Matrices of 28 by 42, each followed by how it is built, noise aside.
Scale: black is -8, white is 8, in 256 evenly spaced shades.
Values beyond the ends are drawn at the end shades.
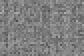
blocks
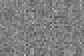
low rank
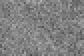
smooth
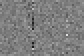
uneven columns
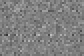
uneven rows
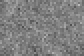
smooth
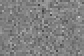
uneven columns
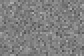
noise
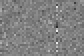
uneven columns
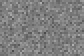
noise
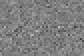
uneven rows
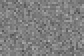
noise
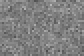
smooth
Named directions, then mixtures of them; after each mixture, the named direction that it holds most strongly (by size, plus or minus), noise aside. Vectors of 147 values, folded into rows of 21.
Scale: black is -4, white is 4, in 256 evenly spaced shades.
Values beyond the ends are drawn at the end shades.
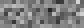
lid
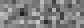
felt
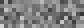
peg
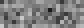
peg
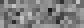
lid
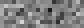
lid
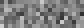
peg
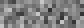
peg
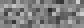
lid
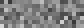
peg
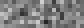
felt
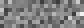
peg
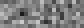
felt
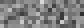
felt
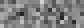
felt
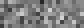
felt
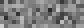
peg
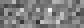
lid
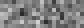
felt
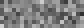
peg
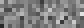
peg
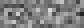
lid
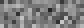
peg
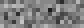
lid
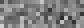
peg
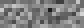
lid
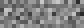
lid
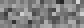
lid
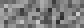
felt
